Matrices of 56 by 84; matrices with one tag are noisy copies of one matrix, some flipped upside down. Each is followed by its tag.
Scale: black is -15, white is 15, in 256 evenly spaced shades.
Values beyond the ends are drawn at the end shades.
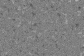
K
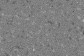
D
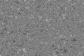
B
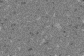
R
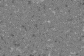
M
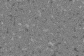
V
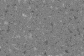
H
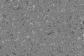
D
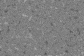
H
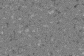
V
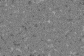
M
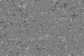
B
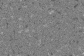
V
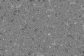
M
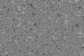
K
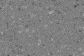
V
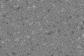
D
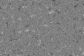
V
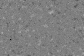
V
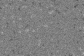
V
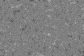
M
